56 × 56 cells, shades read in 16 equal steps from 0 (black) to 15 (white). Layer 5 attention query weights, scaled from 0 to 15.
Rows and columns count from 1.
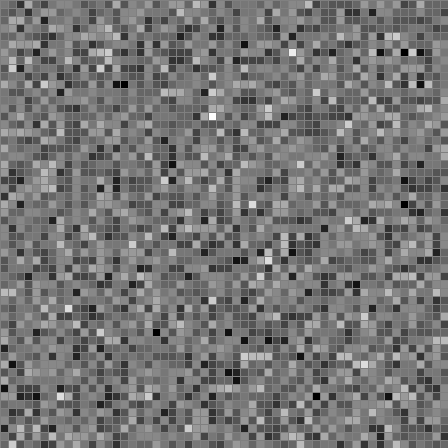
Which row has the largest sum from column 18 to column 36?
49
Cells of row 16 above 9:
7
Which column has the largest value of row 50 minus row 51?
8
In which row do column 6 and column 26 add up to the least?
32
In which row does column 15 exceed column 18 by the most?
9
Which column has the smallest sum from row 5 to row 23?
22
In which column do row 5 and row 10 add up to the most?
50
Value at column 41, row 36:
3
